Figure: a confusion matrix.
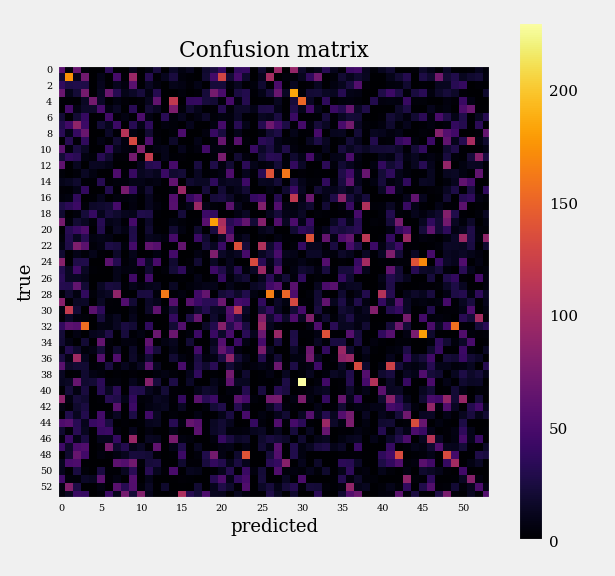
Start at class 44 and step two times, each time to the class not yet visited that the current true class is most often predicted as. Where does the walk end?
45
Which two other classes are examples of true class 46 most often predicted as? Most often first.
9, 14
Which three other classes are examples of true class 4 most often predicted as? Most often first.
30, 14, 12
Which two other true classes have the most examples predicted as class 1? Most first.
30, 52
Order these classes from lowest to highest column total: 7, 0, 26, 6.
6, 7, 26, 0
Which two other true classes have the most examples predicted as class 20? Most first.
1, 19
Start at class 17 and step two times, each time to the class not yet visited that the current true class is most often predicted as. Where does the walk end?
21
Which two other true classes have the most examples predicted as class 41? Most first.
37, 23
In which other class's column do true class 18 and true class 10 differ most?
48
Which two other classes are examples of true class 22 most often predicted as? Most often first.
25, 2
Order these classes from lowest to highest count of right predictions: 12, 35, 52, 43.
12, 52, 43, 35
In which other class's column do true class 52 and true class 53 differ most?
15
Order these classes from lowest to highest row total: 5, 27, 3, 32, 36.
27, 5, 36, 3, 32
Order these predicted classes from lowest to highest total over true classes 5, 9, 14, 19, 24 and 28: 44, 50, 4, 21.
4, 21, 44, 50
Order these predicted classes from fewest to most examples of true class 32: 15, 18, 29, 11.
29, 18, 11, 15
